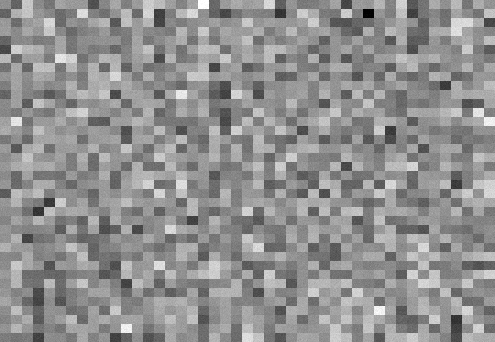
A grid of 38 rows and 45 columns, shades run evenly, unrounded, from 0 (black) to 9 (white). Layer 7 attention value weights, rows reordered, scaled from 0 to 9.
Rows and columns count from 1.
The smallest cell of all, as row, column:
2, 34
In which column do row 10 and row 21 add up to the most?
45
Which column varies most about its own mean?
42
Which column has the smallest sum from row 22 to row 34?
4
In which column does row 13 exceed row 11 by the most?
24
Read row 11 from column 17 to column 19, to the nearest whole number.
8 6 5
